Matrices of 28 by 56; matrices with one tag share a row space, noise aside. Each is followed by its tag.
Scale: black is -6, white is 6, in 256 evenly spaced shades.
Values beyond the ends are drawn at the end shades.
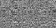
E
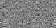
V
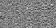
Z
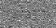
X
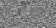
X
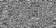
V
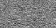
X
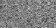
Z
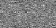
X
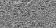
X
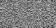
Z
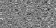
Z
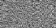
V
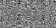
X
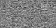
E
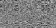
Z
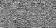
X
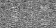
E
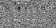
X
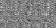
Z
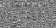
X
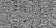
E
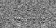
X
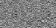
Z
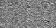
Z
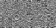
Z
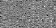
V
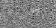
V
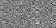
V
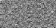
Z
